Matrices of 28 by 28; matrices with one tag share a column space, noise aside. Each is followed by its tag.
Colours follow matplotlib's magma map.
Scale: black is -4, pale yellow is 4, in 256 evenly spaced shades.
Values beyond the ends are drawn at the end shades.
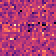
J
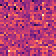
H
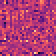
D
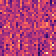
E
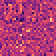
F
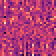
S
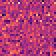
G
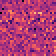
F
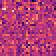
H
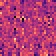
S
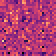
D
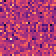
J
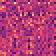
G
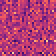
D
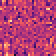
S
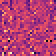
D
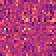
F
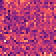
D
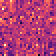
S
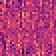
E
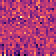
S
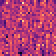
E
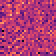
D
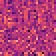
D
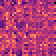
E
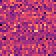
J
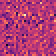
G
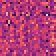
G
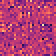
J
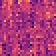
E
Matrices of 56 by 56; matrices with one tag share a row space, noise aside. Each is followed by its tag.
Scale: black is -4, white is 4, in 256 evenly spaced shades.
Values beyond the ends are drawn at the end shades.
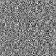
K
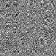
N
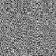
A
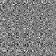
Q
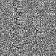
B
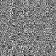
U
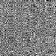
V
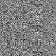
A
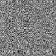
U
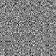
K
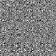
Q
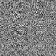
B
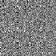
Q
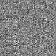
N
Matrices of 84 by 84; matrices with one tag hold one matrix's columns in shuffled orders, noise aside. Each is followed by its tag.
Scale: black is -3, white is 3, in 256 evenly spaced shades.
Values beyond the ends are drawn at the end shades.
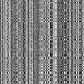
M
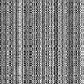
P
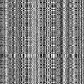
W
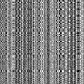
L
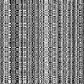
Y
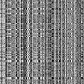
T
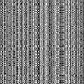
P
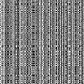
P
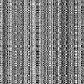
P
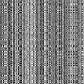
P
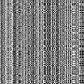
P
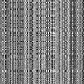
L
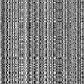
M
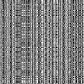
Y
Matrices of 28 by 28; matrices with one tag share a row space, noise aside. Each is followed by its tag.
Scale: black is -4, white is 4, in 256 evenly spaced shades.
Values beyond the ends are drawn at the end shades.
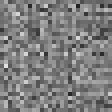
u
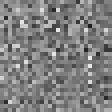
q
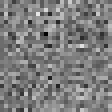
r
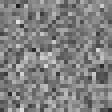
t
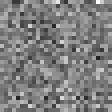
t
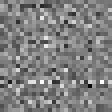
t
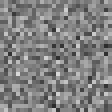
q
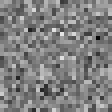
t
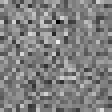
t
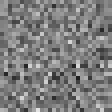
u
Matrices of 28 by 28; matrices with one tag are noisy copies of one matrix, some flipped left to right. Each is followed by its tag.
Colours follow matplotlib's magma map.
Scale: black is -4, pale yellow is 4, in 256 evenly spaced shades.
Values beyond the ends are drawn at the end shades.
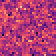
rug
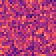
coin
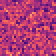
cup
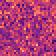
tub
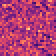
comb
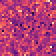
tub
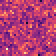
tub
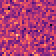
comb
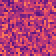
coin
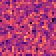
cup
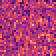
comb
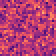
rug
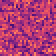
coin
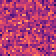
comb
